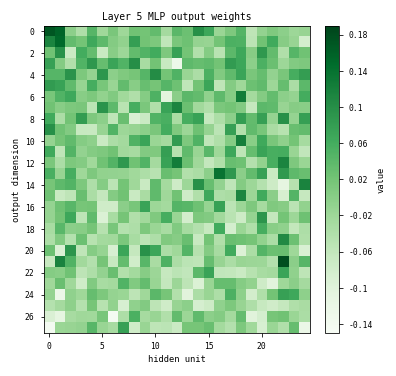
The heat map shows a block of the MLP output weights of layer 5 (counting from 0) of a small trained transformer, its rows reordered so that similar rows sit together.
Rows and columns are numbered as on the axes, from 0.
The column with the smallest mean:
19
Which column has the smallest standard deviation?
23
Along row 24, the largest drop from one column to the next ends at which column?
1
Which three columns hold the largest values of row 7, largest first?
12, 5, 11
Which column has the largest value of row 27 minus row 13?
7
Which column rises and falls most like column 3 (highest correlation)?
18
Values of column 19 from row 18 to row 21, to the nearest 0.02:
-0.04 0.02 -0.04 -0.02
